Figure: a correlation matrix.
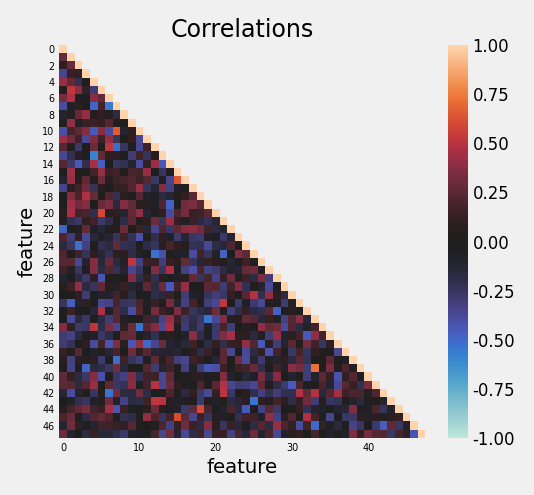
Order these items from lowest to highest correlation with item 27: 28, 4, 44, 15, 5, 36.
28, 5, 15, 36, 44, 4
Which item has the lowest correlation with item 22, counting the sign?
0
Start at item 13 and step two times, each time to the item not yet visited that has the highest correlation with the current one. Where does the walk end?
12
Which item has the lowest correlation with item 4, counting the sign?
13
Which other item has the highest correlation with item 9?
26
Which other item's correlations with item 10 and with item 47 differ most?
7
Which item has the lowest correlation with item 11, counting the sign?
36
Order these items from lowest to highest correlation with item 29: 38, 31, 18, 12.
31, 12, 18, 38
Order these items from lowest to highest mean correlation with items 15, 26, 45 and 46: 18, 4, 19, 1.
18, 19, 4, 1
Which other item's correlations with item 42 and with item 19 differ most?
33
